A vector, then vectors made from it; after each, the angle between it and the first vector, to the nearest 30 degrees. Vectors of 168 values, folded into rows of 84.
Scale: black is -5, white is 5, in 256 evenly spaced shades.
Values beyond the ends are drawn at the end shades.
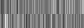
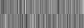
60 degrees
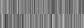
150 degrees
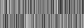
120 degrees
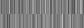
90 degrees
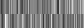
30 degrees
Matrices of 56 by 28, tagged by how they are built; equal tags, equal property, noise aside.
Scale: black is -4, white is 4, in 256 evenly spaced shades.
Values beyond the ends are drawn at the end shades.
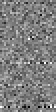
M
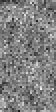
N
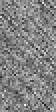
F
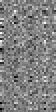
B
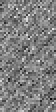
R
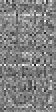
B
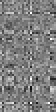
B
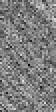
F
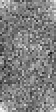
N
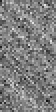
F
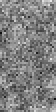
N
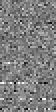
M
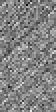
R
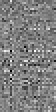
B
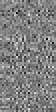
B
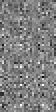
B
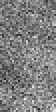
N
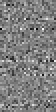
M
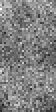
N
